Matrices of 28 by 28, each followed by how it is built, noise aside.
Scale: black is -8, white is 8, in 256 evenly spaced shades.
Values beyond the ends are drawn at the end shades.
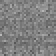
blocks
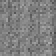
blocks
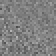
lower triangular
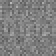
repeating columns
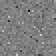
sparse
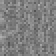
blocks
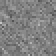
Toeplitz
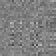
low rank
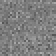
blocks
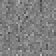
uneven columns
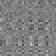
low rank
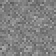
repeating columns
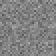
repeating columns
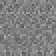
repeating columns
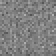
repeating columns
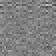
low rank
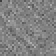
Toeplitz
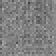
blocks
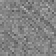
Toeplitz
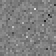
sparse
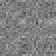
low rank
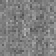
blocks
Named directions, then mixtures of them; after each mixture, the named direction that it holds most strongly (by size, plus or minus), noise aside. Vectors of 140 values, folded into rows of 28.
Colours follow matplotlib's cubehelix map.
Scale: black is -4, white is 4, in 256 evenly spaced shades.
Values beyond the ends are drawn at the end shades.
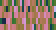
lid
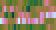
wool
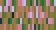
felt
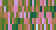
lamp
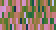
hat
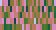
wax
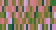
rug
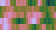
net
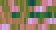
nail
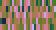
lid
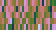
rug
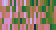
net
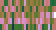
rug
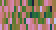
nail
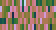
lid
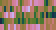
wool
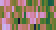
net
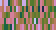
wax
